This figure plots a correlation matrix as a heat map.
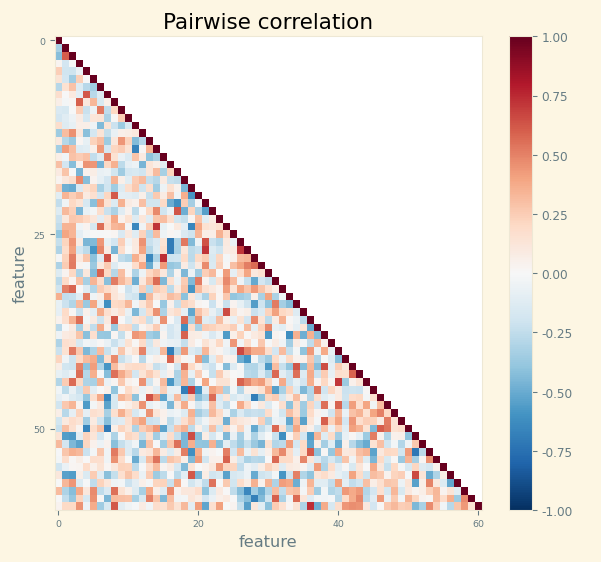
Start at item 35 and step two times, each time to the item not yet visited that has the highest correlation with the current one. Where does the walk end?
14
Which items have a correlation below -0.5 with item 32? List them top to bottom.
19, 51, 56
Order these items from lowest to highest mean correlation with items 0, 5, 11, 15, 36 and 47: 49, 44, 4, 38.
4, 44, 49, 38
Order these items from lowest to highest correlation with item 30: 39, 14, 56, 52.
56, 39, 52, 14
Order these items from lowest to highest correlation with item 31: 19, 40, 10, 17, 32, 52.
19, 52, 40, 17, 32, 10
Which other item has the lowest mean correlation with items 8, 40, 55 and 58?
52
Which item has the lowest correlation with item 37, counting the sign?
18
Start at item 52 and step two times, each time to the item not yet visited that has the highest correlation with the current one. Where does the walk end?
22
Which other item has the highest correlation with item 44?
40
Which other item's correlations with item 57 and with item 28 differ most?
46
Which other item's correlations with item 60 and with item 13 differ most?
36
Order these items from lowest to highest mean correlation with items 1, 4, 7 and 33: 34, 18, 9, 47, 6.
34, 47, 18, 9, 6
